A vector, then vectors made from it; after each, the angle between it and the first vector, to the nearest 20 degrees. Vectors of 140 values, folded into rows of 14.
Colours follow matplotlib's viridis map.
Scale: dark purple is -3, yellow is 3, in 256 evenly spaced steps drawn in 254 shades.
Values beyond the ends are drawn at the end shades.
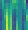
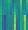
120 degrees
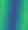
100 degrees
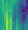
60 degrees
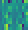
60 degrees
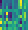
100 degrees
